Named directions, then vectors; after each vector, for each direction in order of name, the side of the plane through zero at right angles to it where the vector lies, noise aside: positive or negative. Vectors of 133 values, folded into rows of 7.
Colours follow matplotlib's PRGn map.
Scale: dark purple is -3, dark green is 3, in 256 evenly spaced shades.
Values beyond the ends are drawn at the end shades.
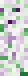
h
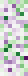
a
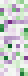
positive, positive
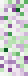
positive, negative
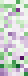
negative, positive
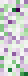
negative, positive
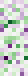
negative, negative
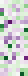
positive, positive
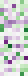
positive, positive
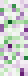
negative, negative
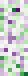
negative, positive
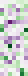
positive, positive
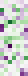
negative, negative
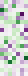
negative, negative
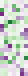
negative, negative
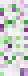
negative, negative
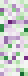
positive, positive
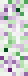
positive, negative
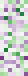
positive, negative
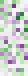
positive, positive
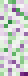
positive, negative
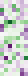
negative, negative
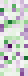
negative, negative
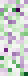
negative, positive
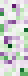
positive, positive
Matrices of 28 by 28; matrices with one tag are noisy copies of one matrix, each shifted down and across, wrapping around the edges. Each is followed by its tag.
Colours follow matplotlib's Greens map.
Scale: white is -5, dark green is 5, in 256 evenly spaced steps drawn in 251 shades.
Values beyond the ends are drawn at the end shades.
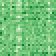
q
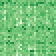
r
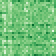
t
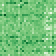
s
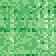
t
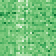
s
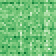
q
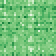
q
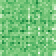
q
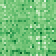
t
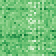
s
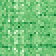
t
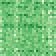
t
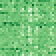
t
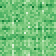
r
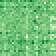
q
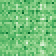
q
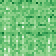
r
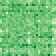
q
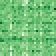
r
